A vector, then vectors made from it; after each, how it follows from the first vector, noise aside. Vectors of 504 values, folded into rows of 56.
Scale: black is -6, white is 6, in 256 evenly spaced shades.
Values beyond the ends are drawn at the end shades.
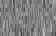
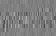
negated, partly zeroed.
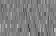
wrapped around, negated, partly zeroed.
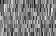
reversed, scaled up.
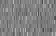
negated, partly zeroed.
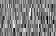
wrapped around, scaled up.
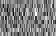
wrapped around, scaled up.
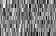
wrapped around, scaled up.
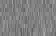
shrunk.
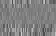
negated, partly zeroed.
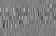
negated, partly zeroed.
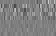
wrapped around, negated, partly zeroed.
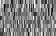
reversed, negated, scaled up.
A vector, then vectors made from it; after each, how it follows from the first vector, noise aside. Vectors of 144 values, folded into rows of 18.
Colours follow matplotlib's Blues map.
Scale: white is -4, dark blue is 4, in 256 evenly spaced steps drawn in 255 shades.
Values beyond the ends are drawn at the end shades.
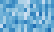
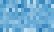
reversed, partly zeroed.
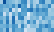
reversed.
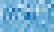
reversed, negated, partly zeroed.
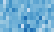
reversed, negated, partly zeroed.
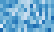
copied.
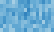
negated, shrunk.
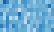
reversed, partly zeroed.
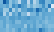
reversed, partly zeroed.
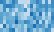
copied.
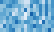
copied.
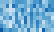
wrapped around.
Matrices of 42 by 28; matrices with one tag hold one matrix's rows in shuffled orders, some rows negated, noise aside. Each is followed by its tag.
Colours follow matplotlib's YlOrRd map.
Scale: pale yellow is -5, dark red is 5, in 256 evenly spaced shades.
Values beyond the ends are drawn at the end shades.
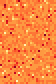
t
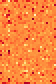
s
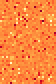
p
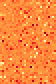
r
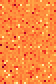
t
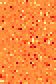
r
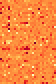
s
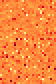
p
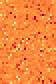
p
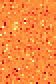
t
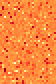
t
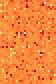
p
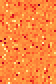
t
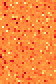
t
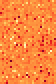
p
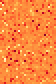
t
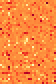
s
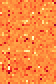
s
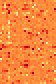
s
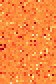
r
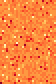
t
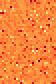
r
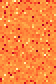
t
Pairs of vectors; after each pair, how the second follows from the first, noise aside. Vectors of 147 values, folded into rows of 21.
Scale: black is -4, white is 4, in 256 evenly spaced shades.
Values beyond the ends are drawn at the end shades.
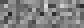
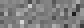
reversed, partly zeroed.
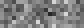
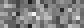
reversed, negated.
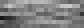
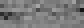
wrapped around, partly zeroed.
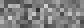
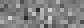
partly zeroed.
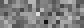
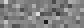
partly zeroed.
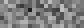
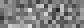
sign-scrambled.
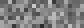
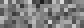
reversed.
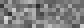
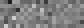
wrapped around, partly zeroed.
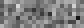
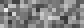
reversed, negated.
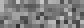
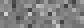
wrapped around, partly zeroed.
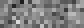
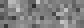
wrapped around, partly zeroed.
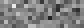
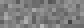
reversed, negated, shrunk.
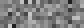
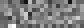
sign-scrambled.
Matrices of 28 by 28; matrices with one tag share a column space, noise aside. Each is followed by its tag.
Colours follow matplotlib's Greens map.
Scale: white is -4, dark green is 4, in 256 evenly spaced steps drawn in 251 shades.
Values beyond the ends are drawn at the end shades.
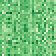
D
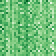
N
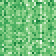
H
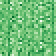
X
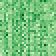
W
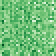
X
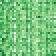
X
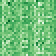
H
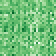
D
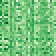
H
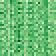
N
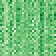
W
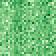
H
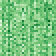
W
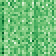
H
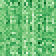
H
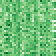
W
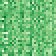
X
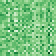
W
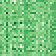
N
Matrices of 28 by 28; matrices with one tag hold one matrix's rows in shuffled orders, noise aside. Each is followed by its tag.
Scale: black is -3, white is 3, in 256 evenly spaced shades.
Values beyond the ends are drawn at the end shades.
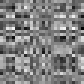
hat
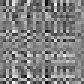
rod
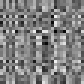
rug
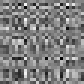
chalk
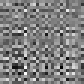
chalk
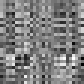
hat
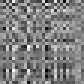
rod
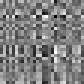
rug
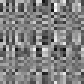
rug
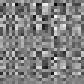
rug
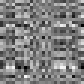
hat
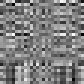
hat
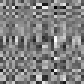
rug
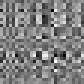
rug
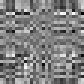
hat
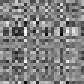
chalk
